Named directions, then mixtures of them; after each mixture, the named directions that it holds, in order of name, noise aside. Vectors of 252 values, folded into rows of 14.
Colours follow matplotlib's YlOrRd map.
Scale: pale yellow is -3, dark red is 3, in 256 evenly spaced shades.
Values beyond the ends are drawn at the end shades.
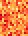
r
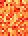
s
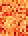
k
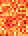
k.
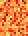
k, s.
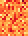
r, s.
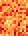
k.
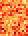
k, s.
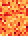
k, r.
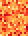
k, r.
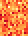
r.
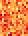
r.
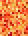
r.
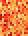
r.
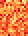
r, s.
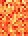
r, s.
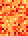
k, s.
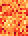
k.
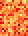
k, s.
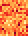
k.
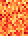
r, s.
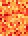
k, r.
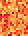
r.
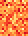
r, s.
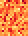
s.
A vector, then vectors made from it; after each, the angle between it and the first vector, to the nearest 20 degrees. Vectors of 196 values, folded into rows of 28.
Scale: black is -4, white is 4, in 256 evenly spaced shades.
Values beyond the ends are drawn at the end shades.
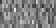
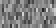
120 degrees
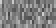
120 degrees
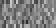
100 degrees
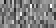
100 degrees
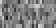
120 degrees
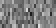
120 degrees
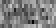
140 degrees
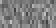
140 degrees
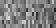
60 degrees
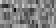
140 degrees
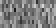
160 degrees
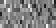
80 degrees
